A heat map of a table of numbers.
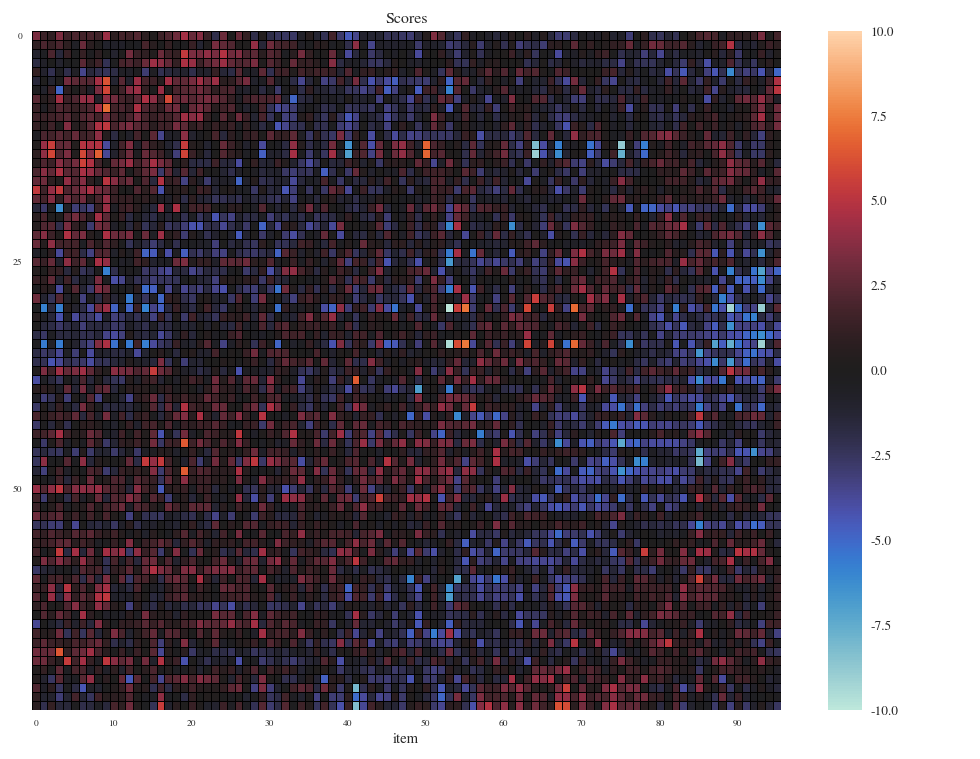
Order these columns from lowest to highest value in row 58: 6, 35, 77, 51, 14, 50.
77, 51, 50, 35, 14, 6
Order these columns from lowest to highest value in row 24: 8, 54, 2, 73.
2, 8, 73, 54
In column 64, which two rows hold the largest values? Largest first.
29, 71
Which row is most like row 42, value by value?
60
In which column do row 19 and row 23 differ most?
3
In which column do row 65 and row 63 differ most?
25
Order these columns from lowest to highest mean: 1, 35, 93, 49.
93, 49, 35, 1
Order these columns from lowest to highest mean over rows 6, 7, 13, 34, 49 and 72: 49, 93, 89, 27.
89, 93, 49, 27
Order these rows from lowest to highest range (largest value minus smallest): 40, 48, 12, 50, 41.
40, 50, 41, 48, 12
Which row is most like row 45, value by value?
48
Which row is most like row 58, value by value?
56
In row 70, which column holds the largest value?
68
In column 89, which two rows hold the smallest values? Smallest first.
30, 34
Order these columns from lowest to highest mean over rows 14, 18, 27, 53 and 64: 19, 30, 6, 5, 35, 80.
35, 19, 30, 5, 80, 6
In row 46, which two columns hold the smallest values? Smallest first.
85, 92
